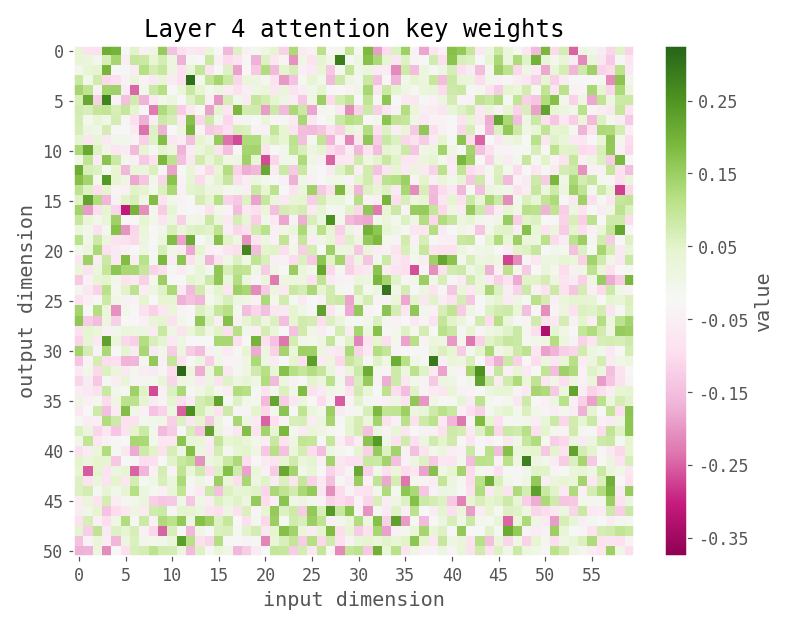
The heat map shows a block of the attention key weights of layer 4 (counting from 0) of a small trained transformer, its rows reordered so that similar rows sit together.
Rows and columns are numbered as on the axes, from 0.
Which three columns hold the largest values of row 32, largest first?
11, 43, 31
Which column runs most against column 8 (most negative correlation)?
17
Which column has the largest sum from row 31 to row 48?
32
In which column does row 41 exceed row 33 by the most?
33
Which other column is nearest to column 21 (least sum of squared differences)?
52
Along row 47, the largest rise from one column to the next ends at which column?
34
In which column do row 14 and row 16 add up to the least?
5
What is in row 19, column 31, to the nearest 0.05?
0.15
